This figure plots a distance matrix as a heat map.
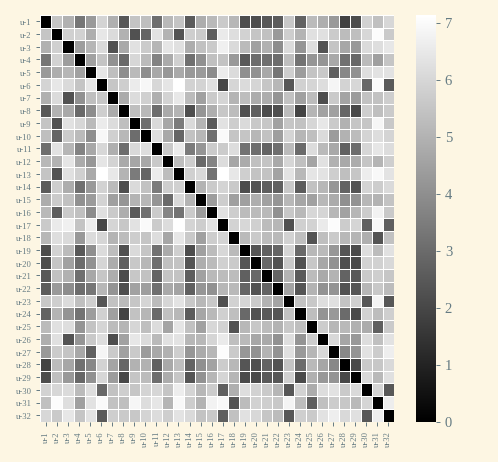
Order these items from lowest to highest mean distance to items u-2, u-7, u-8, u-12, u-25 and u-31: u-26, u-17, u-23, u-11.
u-26, u-11, u-23, u-17
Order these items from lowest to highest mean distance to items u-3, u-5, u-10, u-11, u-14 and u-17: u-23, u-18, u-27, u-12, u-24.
u-24, u-27, u-23, u-12, u-18
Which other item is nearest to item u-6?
u-17
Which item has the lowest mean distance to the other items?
u-22
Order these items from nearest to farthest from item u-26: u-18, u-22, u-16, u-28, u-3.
u-3, u-22, u-28, u-18, u-16
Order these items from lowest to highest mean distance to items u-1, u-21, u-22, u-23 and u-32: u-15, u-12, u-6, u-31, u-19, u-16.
u-19, u-6, u-15, u-16, u-12, u-31
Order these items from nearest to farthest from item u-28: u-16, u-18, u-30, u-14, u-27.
u-14, u-27, u-16, u-18, u-30
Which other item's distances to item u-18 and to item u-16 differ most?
u-31
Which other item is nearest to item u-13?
u-2
